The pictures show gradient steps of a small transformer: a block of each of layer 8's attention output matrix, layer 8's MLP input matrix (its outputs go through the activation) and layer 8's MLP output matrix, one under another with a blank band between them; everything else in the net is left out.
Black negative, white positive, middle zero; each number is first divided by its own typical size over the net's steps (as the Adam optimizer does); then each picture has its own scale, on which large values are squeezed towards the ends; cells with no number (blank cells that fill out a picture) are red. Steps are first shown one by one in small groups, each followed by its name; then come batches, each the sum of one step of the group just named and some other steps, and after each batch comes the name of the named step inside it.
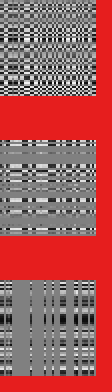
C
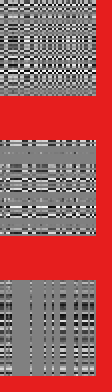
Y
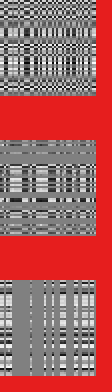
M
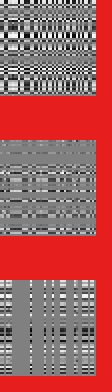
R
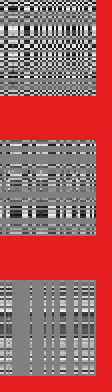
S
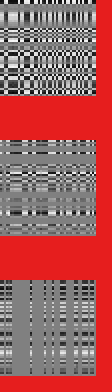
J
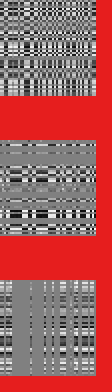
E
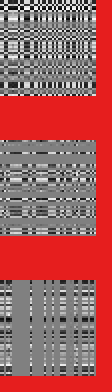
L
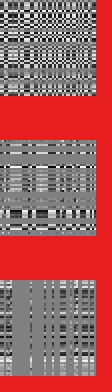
E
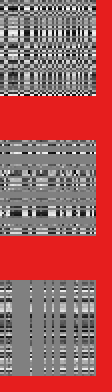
S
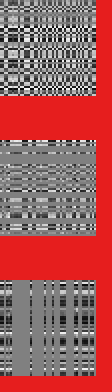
C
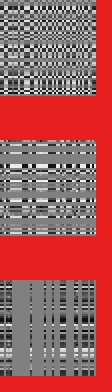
C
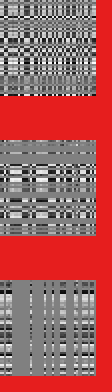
M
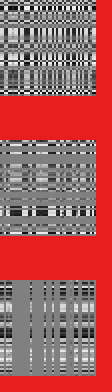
S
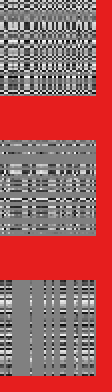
S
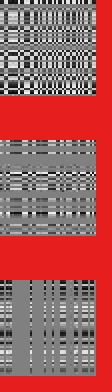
J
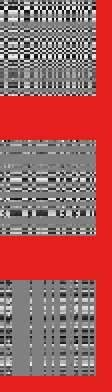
L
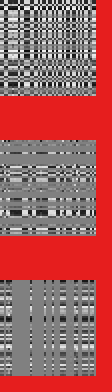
L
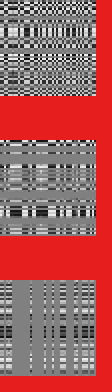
S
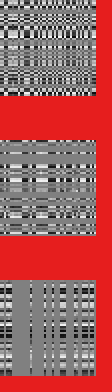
R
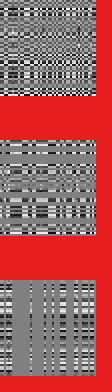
S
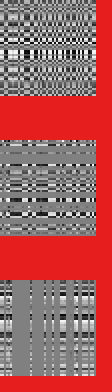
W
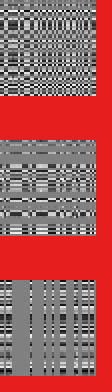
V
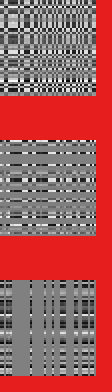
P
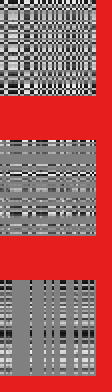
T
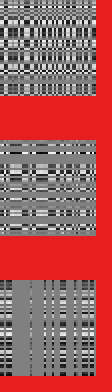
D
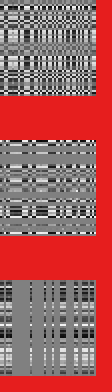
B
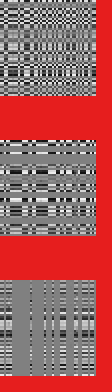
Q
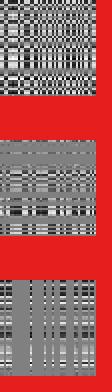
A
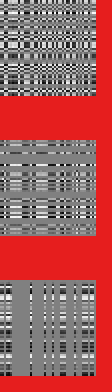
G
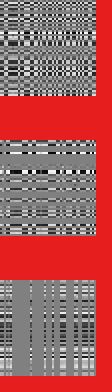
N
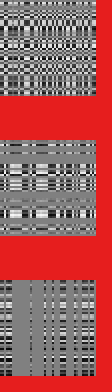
D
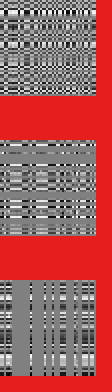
G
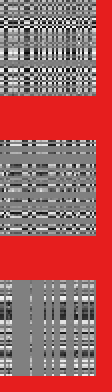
W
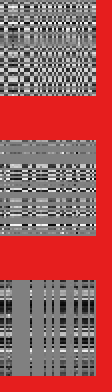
P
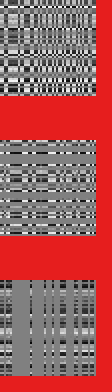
P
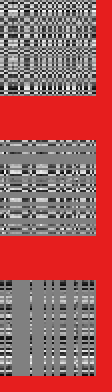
D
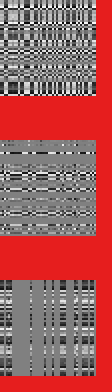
D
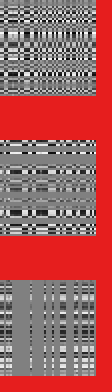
N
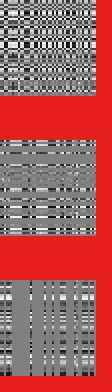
G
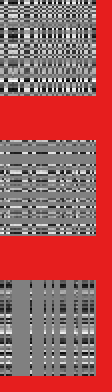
P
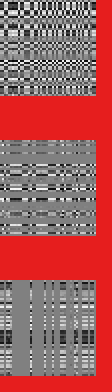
T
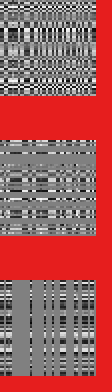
P
